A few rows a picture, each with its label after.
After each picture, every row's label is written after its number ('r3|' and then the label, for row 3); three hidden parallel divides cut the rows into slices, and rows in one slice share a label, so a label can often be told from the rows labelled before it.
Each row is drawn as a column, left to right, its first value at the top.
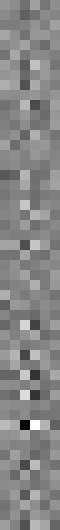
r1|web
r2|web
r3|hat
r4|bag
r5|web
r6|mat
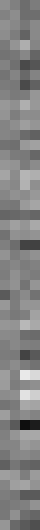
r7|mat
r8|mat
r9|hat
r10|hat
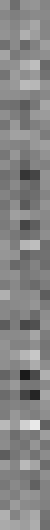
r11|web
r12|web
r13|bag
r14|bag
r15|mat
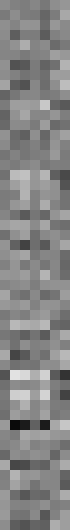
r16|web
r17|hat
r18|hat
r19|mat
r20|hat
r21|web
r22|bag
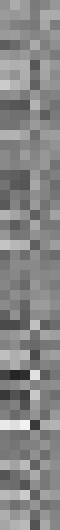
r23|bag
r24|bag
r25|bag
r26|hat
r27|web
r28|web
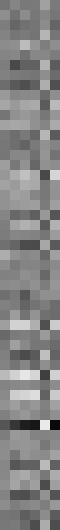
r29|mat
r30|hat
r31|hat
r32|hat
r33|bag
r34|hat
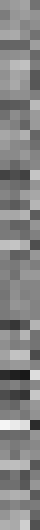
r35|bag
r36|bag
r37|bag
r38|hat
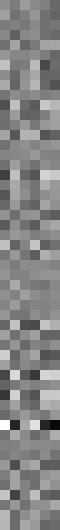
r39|bag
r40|hat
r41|web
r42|bag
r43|hat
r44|hat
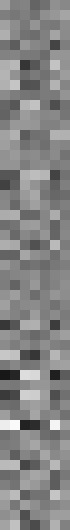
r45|bag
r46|bag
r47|hat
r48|hat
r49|mat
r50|bag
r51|web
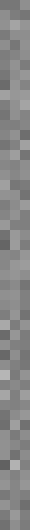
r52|mat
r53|web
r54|mat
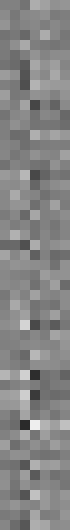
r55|mat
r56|mat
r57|hat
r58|bag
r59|web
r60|web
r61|web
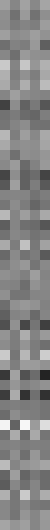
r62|bag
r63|mat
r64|bag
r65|web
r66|bag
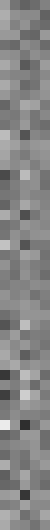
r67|bag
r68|web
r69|hat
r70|mat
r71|web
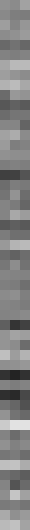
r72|bag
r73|bag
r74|bag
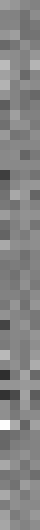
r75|bag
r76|web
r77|mat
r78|web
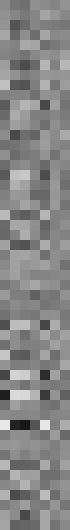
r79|bag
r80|hat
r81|hat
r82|mat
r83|bag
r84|mat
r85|web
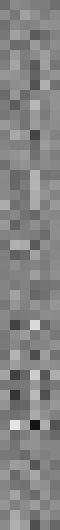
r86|mat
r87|bag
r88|web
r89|hat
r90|web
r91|mat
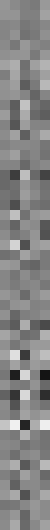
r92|web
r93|bag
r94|hat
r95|web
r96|bag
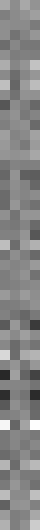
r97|bag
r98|mat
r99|web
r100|bag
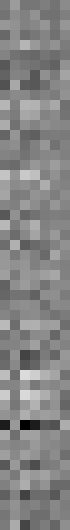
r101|hat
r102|web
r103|hat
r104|hat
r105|mat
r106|mat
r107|web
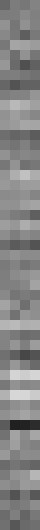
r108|mat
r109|hat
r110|hat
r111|hat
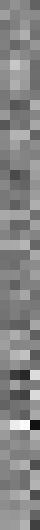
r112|web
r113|bag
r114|bag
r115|hat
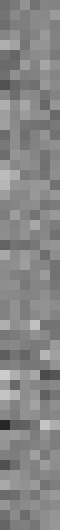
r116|hat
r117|mat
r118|mat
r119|mat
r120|web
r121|web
